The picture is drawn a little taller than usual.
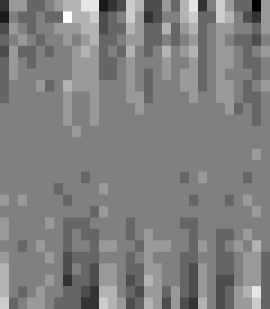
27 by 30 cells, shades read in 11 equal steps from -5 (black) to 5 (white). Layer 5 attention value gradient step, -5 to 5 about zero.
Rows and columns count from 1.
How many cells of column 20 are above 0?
2
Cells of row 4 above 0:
8
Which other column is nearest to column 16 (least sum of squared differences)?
30
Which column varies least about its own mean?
24
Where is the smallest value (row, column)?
1, 29
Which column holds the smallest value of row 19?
11
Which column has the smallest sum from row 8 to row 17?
28
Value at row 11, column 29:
-1
